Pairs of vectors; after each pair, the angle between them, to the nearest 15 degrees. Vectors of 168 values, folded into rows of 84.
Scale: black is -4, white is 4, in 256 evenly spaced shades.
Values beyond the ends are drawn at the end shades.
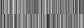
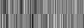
90 degrees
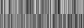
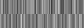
135 degrees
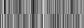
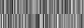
120 degrees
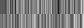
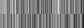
165 degrees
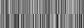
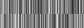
135 degrees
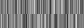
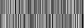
90 degrees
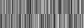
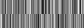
150 degrees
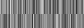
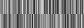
45 degrees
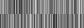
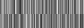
60 degrees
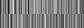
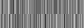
150 degrees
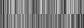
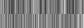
150 degrees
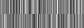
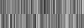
90 degrees
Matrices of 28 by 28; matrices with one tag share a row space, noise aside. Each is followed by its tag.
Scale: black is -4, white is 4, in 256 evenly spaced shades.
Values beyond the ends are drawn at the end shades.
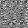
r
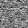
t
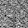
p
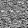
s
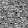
t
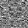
s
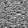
p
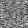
r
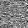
s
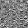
r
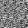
r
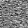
t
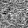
s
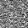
s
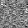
r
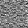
r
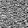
s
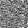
s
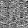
r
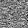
s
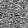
t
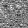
t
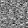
r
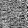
s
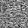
p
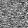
s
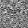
p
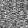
r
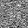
p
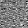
r
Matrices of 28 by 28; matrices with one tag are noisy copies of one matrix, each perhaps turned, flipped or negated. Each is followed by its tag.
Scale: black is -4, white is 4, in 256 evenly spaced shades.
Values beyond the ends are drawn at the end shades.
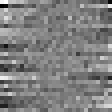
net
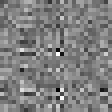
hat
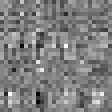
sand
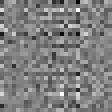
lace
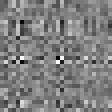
hat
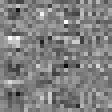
sand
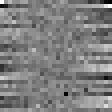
net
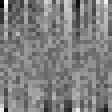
net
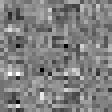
sand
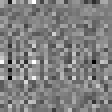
lace
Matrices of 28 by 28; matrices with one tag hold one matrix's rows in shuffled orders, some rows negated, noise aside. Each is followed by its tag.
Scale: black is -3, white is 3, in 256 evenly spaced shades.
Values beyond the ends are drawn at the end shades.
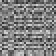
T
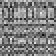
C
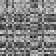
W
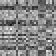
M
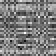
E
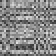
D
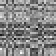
W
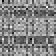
C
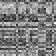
M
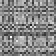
C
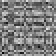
T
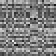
W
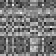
W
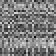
C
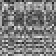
T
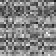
W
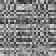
E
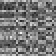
M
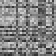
M
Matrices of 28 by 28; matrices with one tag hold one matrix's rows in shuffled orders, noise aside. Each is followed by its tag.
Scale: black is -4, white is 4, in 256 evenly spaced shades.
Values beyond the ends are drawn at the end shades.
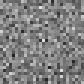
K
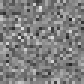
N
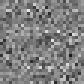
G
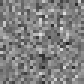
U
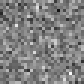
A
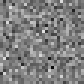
K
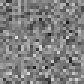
G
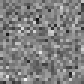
N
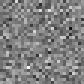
G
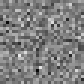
N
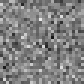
K
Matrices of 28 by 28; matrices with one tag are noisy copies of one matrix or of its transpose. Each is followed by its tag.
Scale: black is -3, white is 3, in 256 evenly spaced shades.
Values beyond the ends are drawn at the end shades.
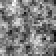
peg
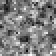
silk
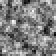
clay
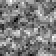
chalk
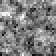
peg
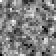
clay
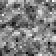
chalk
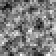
silk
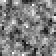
clay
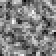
clay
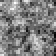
peg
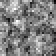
peg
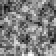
silk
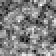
silk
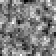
clay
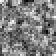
clay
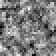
clay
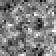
silk
